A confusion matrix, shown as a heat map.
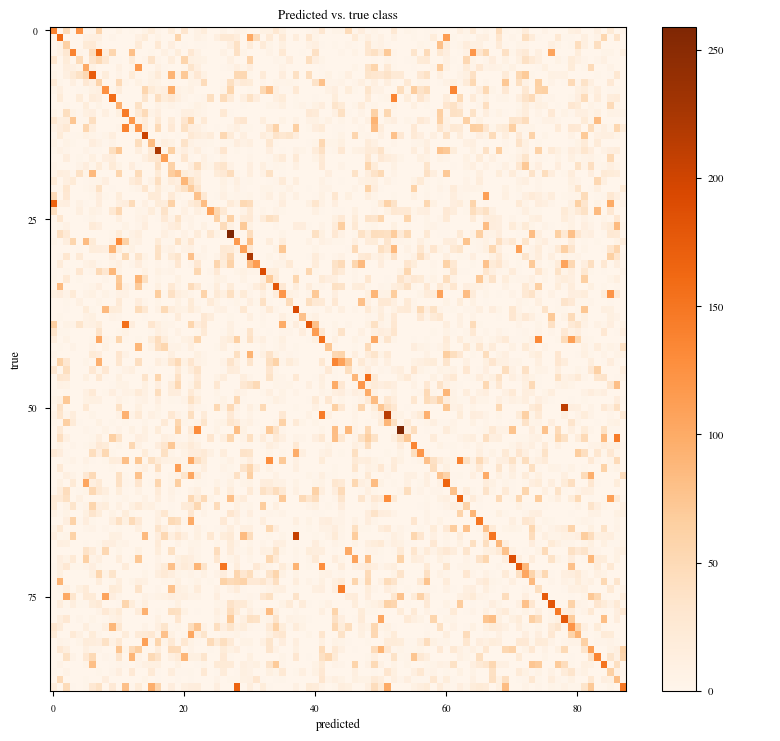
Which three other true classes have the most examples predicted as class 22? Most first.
53, 71, 79
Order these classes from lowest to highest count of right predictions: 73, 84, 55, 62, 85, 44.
85, 73, 44, 55, 84, 62
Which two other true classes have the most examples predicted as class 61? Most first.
8, 66
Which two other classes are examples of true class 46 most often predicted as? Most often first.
48, 16
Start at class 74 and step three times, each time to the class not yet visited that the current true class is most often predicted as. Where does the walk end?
30
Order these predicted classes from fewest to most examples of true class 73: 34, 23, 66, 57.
23, 66, 34, 57
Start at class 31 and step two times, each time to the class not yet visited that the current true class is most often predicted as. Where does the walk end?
50
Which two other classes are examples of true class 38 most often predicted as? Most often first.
76, 79
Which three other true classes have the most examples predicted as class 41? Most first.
51, 71, 7
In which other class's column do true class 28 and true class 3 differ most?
7
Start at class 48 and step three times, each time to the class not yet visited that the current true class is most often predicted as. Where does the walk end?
13
